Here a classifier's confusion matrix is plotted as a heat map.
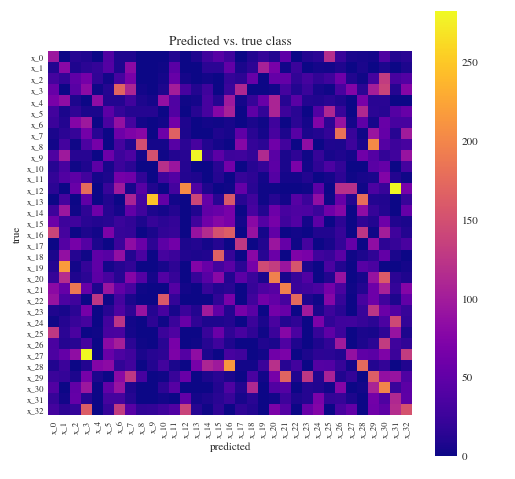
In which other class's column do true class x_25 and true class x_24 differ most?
x_0
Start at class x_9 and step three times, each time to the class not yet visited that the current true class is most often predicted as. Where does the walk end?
x_16
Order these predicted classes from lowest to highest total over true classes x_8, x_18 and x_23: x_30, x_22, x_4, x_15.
x_22, x_4, x_30, x_15
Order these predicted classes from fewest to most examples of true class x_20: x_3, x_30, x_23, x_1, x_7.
x_3, x_23, x_7, x_1, x_30
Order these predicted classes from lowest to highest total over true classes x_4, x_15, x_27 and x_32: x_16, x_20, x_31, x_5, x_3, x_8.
x_8, x_5, x_31, x_16, x_20, x_3
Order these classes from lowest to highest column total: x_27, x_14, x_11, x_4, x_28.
x_27, x_4, x_14, x_28, x_11
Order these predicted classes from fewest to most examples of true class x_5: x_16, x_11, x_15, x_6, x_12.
x_12, x_6, x_11, x_15, x_16
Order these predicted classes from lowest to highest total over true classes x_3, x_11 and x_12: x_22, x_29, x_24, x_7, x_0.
x_22, x_24, x_0, x_29, x_7
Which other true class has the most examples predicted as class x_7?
x_29
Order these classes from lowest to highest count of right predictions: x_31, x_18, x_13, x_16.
x_18, x_31, x_13, x_16
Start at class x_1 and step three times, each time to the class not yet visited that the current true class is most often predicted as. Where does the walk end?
x_10
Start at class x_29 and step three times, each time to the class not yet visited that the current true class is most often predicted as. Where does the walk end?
x_30
